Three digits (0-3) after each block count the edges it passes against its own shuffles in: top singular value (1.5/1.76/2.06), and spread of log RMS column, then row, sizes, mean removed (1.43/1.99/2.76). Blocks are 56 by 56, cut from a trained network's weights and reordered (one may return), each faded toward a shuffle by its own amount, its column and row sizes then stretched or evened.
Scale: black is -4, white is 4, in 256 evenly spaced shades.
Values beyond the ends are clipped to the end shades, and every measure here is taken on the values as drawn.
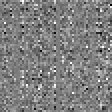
1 3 0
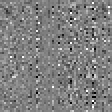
0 3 1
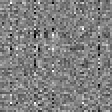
2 2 1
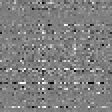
3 1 3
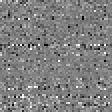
0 1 3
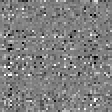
0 2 3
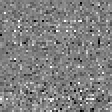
0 1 2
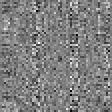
3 3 0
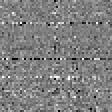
1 1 2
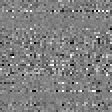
1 1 3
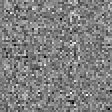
0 2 0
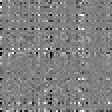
3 2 3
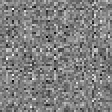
3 2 1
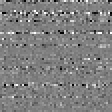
0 0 3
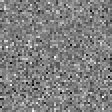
0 0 1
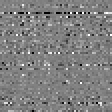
1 0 3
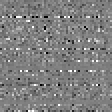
1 0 3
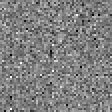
0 0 1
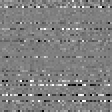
1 0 3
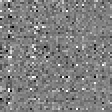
0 2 2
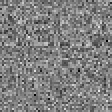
2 0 0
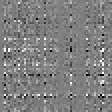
3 3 2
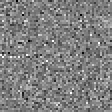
0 0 1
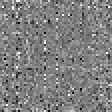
0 3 1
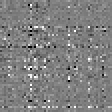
1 2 2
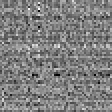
2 1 0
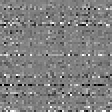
2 2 3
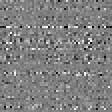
2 1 3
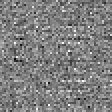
1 1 0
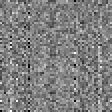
2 2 1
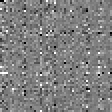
0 3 1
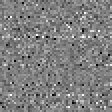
0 0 2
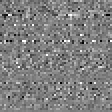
0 0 3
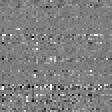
0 1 3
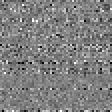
2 0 3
